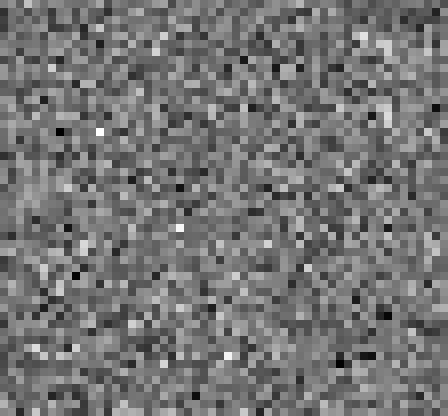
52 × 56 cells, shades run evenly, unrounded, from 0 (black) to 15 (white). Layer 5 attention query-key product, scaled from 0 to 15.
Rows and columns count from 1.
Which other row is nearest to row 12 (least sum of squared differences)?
48
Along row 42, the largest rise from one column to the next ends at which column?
30
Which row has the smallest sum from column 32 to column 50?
25
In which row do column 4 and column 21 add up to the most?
1
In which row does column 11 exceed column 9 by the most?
31
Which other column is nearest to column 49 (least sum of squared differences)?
20
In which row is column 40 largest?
2
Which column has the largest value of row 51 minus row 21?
16
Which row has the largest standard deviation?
45
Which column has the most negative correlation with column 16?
50
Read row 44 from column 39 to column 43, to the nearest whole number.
7 8 8 6 6
